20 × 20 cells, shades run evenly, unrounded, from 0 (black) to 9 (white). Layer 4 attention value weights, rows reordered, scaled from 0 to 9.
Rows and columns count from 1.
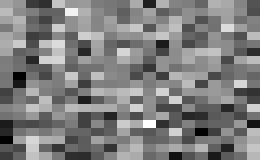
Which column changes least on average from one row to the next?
1
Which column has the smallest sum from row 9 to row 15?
2
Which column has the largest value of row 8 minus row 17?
16
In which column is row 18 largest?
3
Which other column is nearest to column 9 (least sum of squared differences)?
8
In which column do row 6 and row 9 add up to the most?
5
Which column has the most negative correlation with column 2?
15
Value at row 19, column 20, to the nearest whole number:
7
